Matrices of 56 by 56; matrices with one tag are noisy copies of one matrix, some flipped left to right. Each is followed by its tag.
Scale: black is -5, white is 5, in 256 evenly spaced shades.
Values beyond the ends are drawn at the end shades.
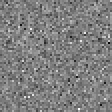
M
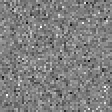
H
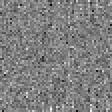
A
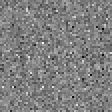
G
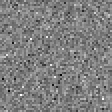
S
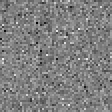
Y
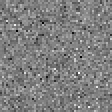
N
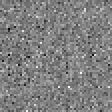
G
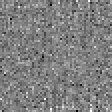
A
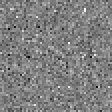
G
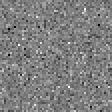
G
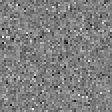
M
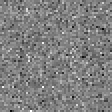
G
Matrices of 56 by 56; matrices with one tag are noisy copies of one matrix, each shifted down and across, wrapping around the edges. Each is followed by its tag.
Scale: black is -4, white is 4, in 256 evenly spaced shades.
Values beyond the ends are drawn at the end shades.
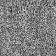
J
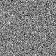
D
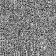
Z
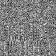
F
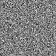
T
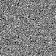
D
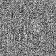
Z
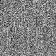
F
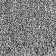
J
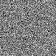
D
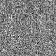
J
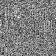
Z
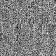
F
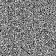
T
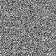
D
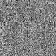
J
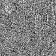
Z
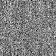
J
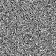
T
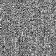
F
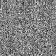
J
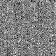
F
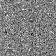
T
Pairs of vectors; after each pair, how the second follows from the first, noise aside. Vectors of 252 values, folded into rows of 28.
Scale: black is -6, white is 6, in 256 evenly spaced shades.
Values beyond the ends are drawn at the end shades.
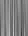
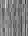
wrapped around, negated.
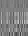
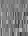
sign-scrambled.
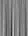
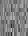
sign-scrambled.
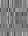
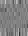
reversed, partly zeroed.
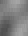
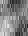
negated, scaled up.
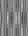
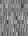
sign-scrambled.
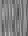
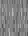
partly zeroed.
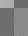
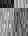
negated, scaled up.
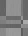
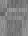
reversed, negated, shrunk.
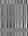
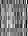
negated, scaled up.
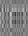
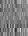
wrapped around, negated.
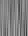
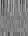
reversed, partly zeroed.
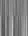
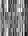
wrapped around, scaled up.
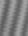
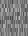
shuffled.
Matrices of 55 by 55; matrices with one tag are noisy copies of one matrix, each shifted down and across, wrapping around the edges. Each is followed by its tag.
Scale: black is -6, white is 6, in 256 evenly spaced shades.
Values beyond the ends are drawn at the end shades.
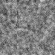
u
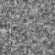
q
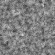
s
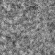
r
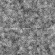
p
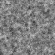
s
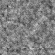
u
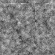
p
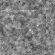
p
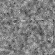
u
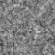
u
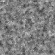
s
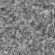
q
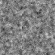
s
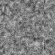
q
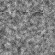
r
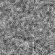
q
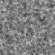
s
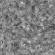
r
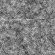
p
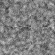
r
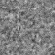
q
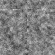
p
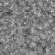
r
